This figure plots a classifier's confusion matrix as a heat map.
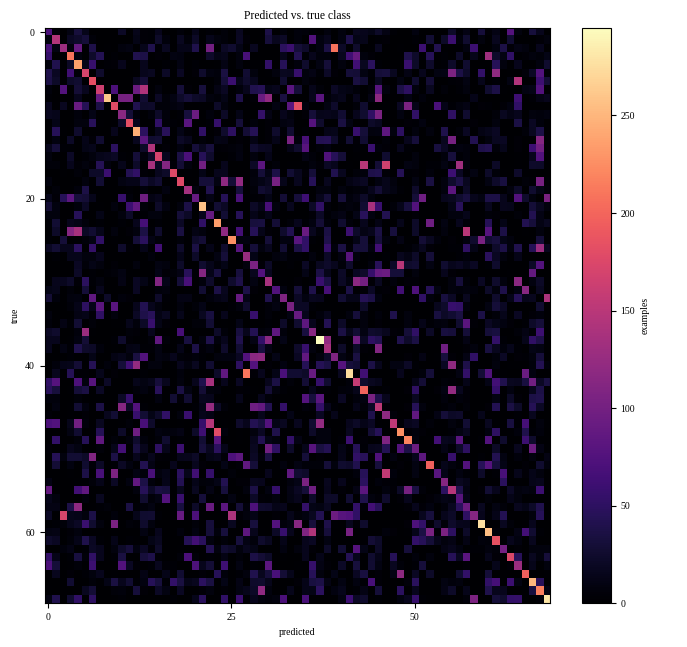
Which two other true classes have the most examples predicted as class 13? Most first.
7, 20
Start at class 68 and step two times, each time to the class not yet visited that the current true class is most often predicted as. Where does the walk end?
2
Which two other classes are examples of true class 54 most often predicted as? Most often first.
35, 12
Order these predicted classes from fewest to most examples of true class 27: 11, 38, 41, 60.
11, 38, 60, 41
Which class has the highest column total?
67
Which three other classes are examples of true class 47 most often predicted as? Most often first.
22, 37, 4
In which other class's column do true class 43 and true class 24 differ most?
57
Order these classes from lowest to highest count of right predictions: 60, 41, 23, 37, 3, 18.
18, 3, 23, 60, 41, 37
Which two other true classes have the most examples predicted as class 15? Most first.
30, 37
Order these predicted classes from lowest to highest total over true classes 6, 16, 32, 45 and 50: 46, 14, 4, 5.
5, 4, 14, 46
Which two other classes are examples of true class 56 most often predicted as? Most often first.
16, 18
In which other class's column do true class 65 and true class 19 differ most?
48
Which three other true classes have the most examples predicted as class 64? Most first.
6, 30, 20
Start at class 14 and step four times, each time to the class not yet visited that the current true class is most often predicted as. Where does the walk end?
44
